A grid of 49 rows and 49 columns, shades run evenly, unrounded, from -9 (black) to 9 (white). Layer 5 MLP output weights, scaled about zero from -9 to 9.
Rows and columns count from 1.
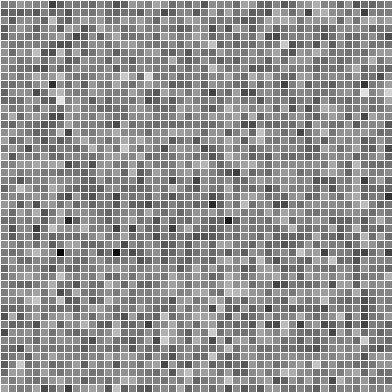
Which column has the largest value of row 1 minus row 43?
20
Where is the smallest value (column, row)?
8, 32
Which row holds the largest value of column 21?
43
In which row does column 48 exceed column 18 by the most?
23
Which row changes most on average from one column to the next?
41
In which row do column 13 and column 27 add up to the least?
26
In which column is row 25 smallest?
49
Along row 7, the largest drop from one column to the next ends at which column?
6
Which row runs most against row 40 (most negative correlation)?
30
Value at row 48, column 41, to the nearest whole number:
1
